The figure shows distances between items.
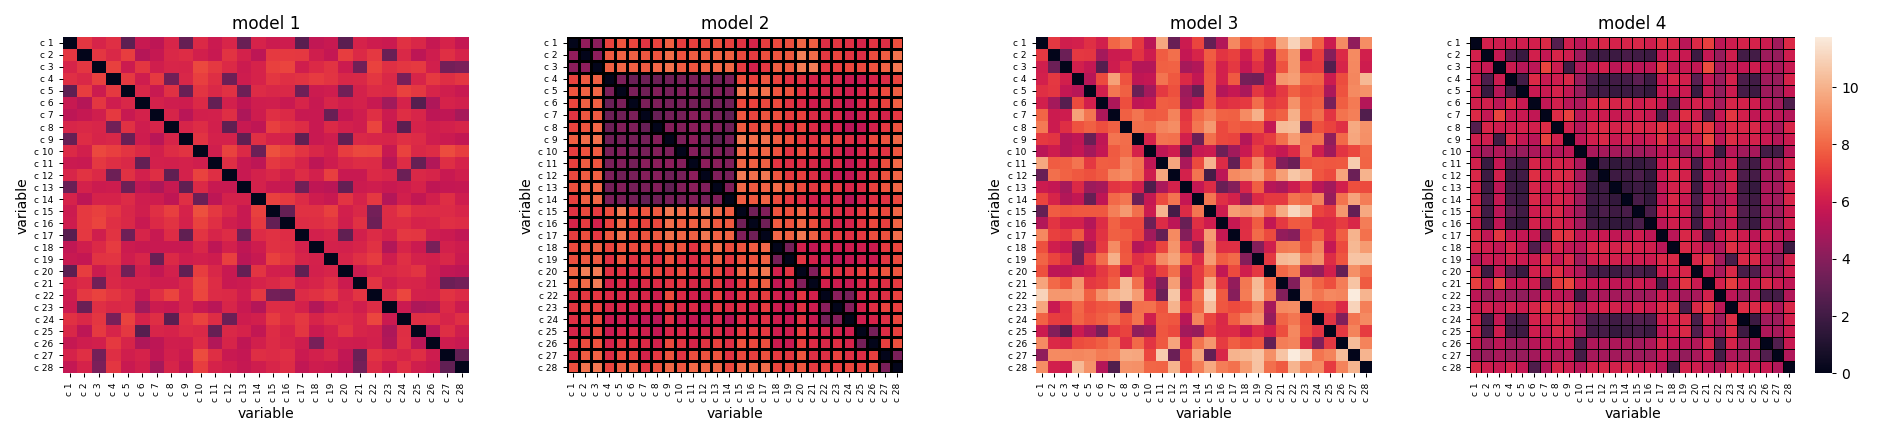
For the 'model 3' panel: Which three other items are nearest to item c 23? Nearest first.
c 8, c 20, c 2
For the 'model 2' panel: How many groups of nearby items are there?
8
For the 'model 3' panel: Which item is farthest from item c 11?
c 27
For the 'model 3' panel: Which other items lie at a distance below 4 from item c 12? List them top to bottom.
c 1, c 15, c 27
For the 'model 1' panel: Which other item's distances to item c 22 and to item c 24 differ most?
c 8
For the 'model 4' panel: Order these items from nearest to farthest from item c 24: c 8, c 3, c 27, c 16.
c 16, c 27, c 3, c 8
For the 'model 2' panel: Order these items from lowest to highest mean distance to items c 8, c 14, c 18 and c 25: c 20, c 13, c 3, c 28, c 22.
c 13, c 22, c 20, c 28, c 3
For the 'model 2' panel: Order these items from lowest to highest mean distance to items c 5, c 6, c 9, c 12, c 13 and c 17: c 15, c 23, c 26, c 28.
c 23, c 26, c 15, c 28
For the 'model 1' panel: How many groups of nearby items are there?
9
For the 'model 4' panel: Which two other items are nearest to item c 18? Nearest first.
c 28, c 6
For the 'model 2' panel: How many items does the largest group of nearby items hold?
11
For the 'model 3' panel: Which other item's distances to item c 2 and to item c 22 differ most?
c 3
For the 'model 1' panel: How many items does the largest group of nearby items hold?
6
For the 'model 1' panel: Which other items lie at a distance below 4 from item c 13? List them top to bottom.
c 1, c 5, c 9, c 17, c 20
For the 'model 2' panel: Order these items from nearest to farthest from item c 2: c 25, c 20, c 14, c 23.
c 25, c 23, c 14, c 20
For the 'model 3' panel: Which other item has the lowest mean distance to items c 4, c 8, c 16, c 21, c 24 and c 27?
c 13
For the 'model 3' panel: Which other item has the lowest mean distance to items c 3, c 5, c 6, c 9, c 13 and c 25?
c 14
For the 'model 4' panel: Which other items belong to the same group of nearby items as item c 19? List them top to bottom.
c 23
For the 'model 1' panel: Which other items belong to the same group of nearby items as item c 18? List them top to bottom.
c 26
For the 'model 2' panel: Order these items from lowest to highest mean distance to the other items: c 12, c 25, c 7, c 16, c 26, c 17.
c 7, c 12, c 25, c 26, c 16, c 17
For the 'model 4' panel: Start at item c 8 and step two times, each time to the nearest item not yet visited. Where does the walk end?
c 27
